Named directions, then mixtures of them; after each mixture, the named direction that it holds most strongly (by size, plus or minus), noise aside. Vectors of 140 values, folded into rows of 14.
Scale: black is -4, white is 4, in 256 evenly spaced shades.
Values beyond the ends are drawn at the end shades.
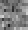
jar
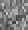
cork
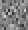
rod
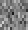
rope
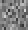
rod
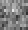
jar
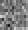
jar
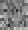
jar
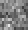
jar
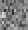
rod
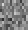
cork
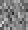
rope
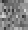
jar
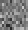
cork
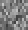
cork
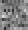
jar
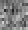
jar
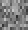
jar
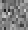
rod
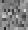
rod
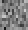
rod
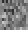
jar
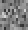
rod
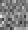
rope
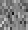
rope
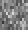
cork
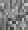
cork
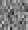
rope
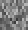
cork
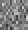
cork
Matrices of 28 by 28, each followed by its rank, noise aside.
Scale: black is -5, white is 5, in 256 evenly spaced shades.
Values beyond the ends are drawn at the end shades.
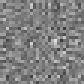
four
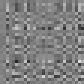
two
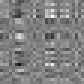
two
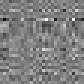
two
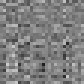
three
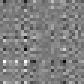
two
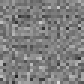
six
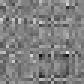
three
